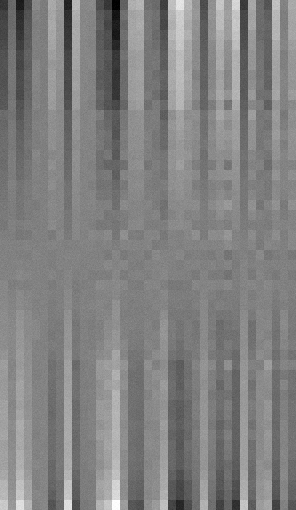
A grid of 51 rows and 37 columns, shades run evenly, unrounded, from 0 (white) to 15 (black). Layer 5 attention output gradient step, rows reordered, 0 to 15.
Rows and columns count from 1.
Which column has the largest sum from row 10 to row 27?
15
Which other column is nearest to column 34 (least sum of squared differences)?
13
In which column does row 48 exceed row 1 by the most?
23
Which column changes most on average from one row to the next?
29
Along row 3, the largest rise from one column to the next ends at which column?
31
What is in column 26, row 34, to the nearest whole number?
7
